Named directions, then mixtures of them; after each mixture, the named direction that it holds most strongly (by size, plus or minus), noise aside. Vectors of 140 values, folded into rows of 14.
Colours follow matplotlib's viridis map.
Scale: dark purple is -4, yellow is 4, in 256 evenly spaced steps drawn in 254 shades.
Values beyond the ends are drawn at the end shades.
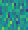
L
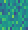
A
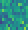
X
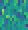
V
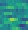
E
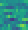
E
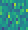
L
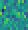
V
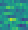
E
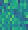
V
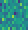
A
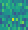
X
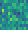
V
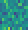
A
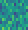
L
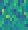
V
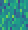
V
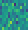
L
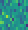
V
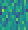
L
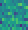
E
